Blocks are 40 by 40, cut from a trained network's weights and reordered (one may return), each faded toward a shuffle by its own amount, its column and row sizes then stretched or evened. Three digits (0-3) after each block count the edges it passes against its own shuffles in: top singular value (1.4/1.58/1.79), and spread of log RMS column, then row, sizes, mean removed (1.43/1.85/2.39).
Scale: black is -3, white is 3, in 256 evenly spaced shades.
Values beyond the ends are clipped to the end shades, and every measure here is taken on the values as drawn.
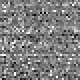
0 0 1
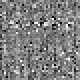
0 0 1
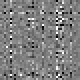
3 3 2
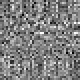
3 0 2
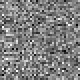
1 0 1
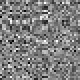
3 1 2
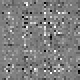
0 3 2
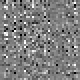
0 3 2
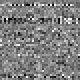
2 0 3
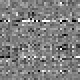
3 1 3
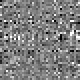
2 3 2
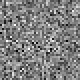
0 0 1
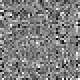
2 2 1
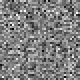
2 0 1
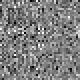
1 2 1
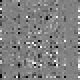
0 3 2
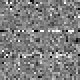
2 1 2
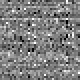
1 2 0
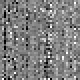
1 3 0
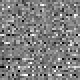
0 1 3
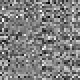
3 2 1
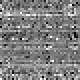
2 1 2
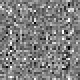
2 2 1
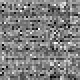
1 1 0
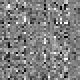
2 3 1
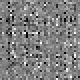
0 3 1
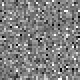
0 2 0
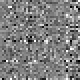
1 2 2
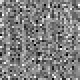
0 0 0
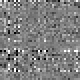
2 2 3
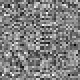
3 0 1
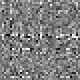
1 2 2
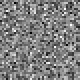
1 1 0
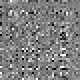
1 3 3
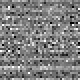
2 1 1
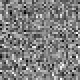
1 1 0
